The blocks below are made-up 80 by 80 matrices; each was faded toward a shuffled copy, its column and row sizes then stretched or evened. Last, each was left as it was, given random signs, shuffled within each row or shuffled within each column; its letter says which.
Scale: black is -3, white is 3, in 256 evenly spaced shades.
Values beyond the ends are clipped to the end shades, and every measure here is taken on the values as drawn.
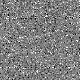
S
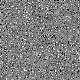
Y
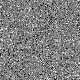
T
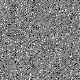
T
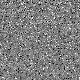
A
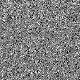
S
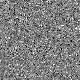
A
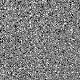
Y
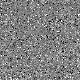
Y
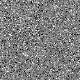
Y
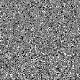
S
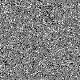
A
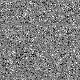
A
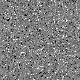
T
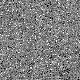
T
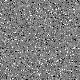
A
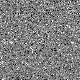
A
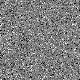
Y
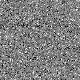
A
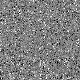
Y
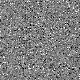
Y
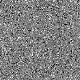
S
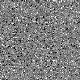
S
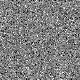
A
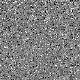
S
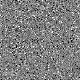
S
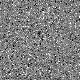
T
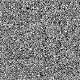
Y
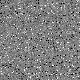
A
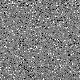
A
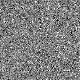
Y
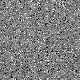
S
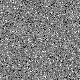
A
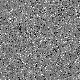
T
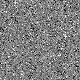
T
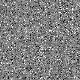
Y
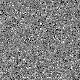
A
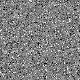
Y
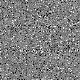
Y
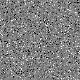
Y
